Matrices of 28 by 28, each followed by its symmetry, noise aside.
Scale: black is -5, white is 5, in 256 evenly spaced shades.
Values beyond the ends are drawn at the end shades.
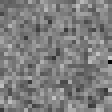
symmetric.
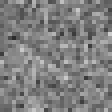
no symmetry.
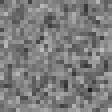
symmetric.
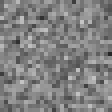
symmetric.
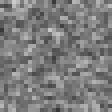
same after a half turn.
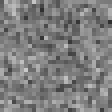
no symmetry.
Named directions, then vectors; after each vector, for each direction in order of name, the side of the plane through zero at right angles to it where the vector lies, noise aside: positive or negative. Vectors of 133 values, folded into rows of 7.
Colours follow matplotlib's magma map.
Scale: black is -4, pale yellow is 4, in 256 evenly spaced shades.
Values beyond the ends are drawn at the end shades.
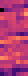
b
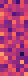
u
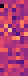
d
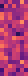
positive, positive, positive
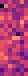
positive, positive, positive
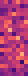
positive, positive, negative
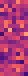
negative, positive, negative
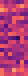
negative, negative, positive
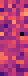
positive, negative, positive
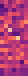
positive, positive, negative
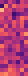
negative, positive, positive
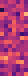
positive, negative, positive
